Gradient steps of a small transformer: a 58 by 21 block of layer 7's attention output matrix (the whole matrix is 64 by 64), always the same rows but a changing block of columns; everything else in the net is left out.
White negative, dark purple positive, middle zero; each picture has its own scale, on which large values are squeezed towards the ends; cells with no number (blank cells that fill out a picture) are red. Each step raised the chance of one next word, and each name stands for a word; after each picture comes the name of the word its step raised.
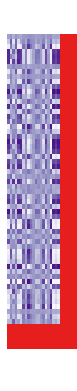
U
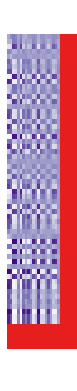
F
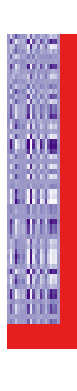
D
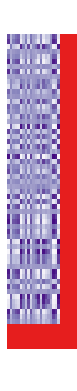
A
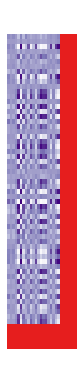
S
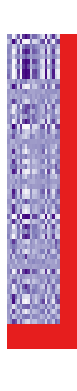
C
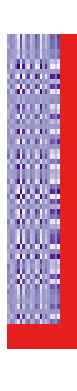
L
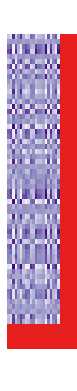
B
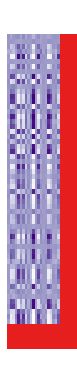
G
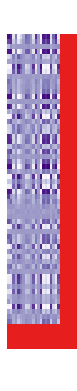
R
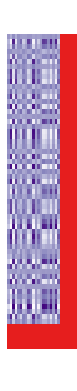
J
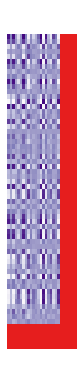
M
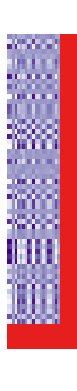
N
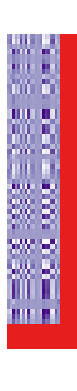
F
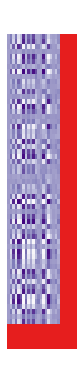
A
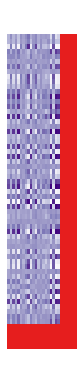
S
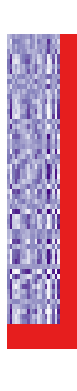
F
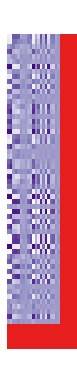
L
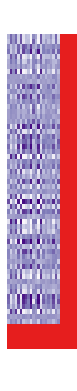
A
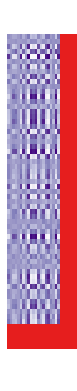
G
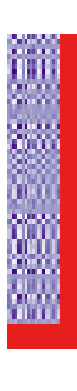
C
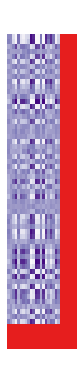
M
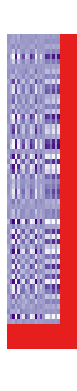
U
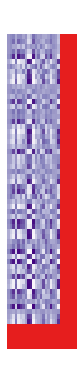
J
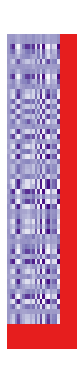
S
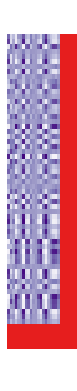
A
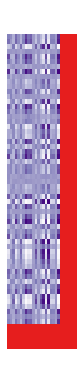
A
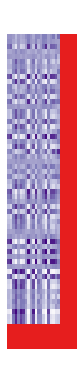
F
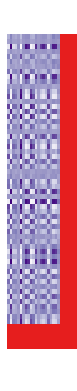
S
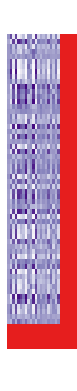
C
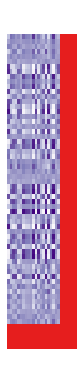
L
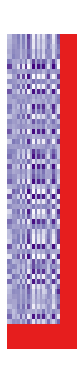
L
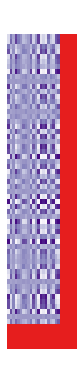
A
